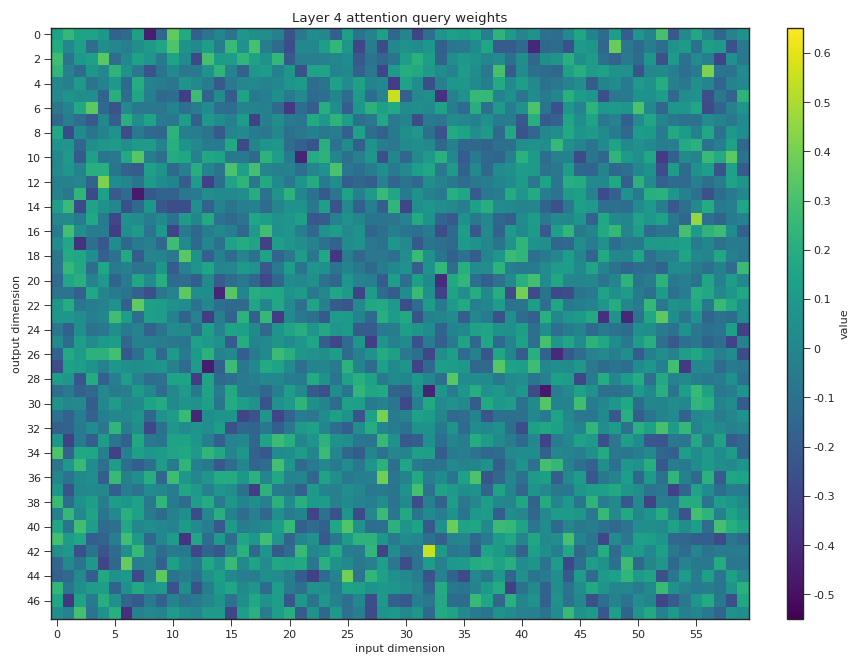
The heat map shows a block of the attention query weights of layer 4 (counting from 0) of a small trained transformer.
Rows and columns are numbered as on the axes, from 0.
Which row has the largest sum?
40
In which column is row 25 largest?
42
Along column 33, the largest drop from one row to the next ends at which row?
20
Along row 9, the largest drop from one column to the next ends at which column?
16
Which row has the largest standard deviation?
21
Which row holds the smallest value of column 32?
29
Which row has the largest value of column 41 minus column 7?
13
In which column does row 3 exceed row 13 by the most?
56
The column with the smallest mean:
33
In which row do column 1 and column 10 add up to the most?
0
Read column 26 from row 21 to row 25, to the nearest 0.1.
-0.3 0 0 -0.2 0.1
